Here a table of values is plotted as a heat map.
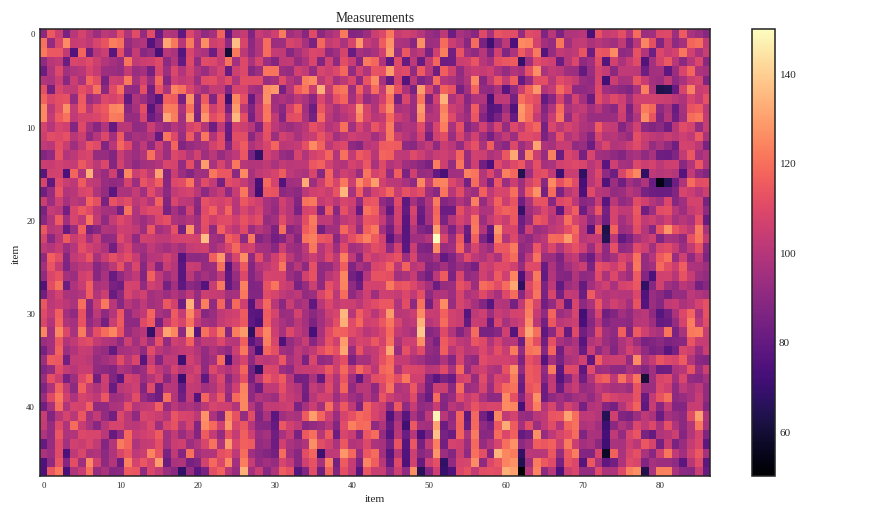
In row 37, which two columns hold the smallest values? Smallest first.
78, 18
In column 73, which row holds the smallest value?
45
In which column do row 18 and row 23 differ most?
9
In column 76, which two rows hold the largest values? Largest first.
47, 15
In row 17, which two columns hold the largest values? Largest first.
39, 64
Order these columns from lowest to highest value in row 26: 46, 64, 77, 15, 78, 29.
78, 46, 15, 29, 77, 64
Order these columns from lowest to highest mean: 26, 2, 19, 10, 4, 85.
4, 10, 85, 19, 2, 26
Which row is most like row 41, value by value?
22
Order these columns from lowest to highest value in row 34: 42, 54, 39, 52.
42, 54, 52, 39
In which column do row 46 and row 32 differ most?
49
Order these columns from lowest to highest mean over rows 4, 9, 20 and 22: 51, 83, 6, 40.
83, 40, 6, 51
